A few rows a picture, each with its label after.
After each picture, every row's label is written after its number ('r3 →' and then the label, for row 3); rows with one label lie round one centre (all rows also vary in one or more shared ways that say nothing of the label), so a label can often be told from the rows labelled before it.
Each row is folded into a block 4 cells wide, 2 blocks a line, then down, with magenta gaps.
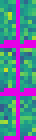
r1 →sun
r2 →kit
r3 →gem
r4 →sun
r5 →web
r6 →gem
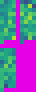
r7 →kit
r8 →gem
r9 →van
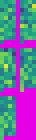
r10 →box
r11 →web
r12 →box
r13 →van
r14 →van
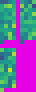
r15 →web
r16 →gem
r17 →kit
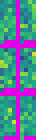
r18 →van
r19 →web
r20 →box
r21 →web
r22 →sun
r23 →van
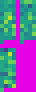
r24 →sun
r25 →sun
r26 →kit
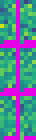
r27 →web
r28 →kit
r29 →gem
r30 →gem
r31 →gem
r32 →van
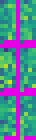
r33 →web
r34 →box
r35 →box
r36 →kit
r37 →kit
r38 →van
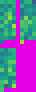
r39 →sun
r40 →van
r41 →kit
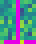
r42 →kit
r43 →van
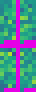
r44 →kit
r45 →box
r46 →gem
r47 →gem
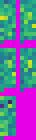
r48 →box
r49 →sun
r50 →sun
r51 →sun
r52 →box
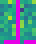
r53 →sun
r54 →gem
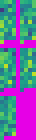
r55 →van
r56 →kit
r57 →box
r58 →sun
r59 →kit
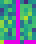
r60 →van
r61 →box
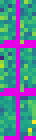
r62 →box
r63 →van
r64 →box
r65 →van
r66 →van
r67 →web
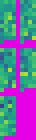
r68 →sun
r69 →kit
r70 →kit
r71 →web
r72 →box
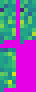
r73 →gem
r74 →gem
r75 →web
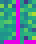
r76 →gem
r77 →kit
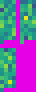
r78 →gem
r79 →van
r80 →box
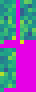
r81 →kit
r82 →van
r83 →web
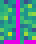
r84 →box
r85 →kit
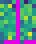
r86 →gem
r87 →box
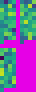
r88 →kit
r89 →gem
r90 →gem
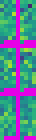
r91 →gem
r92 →box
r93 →sun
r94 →sun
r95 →van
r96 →web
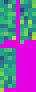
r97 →kit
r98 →kit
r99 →van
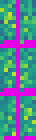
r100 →sun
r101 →van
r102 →sun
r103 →box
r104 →kit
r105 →sun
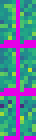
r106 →web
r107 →gem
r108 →web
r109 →kit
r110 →box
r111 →gem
